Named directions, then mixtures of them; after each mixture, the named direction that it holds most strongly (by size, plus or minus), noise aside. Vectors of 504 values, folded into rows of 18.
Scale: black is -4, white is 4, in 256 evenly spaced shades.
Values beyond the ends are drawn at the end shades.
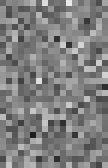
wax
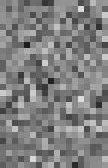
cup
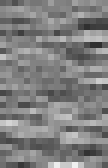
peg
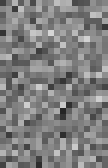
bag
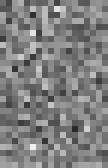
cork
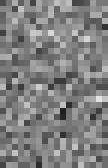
bag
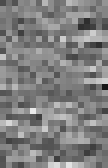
peg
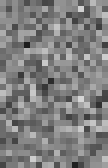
cup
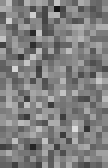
cork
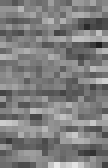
peg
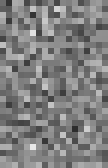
cork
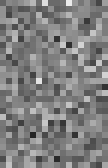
wax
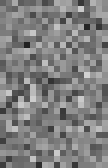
cup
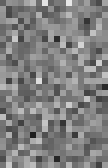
wax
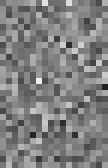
wax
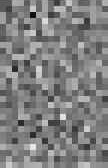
cork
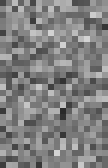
bag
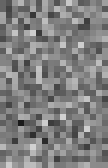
cork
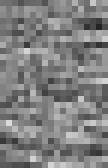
peg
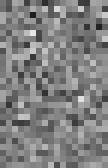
cup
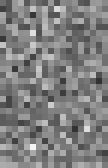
cork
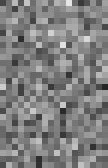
bag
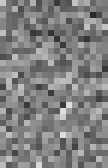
bag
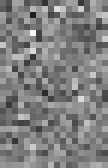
cork
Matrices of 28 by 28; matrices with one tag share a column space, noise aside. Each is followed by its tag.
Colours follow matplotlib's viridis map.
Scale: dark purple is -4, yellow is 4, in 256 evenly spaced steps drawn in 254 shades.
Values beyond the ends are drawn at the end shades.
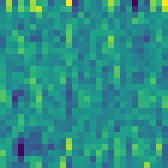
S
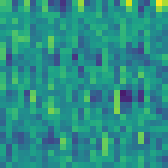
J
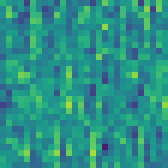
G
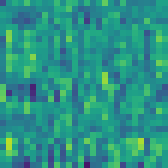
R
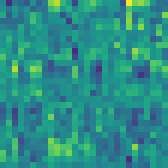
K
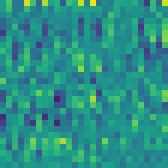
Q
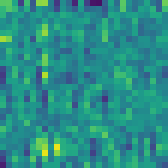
S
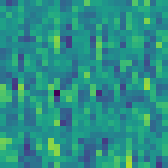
R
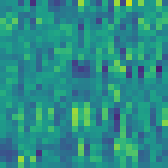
K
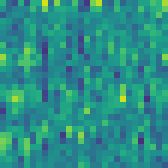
J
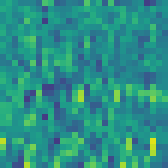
R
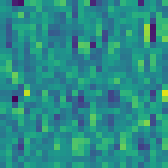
Q
